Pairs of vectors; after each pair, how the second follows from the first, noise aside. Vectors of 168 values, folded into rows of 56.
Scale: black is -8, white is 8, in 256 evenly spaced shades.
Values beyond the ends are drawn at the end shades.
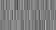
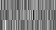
wrapped around, negated, scaled up.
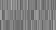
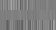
partly zeroed.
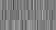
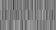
copied.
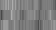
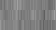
reversed, negated, shrunk.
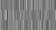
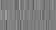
partly zeroed.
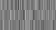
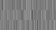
reversed, shrunk.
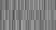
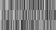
negated, scaled up.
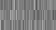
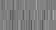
negated, partly zeroed.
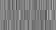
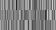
scaled up.
